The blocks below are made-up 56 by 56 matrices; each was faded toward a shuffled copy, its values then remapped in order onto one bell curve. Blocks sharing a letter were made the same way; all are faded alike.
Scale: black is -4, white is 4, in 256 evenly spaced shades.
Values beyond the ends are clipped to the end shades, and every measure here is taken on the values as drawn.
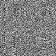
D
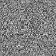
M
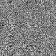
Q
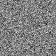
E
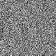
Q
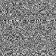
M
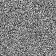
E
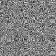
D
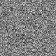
D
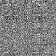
D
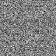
Q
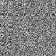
D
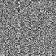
D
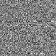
M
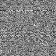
M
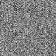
Q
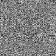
M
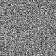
Q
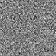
D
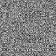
D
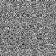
M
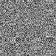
D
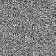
Q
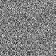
D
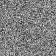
E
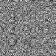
D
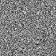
Q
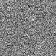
Q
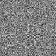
D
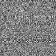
M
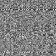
M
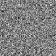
Q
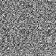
D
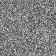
E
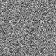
Q
